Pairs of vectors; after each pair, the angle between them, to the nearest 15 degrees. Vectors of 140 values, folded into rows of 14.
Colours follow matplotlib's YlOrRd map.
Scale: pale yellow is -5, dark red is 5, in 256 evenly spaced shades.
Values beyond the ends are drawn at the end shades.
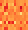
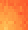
105 degrees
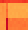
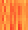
105 degrees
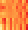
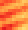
105 degrees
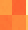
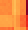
150 degrees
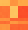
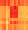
150 degrees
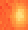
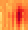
150 degrees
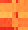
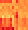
30 degrees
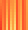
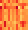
60 degrees
